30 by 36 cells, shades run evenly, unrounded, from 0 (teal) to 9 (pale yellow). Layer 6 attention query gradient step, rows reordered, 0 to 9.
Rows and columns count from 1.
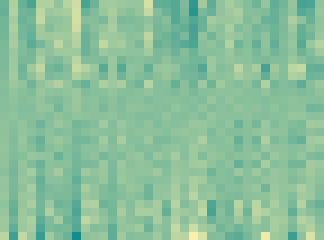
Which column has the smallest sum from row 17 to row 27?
9
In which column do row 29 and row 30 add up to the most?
22
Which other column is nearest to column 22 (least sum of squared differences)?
20
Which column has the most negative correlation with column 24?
6
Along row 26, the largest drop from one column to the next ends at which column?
24
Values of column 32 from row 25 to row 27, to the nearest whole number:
5 5 5
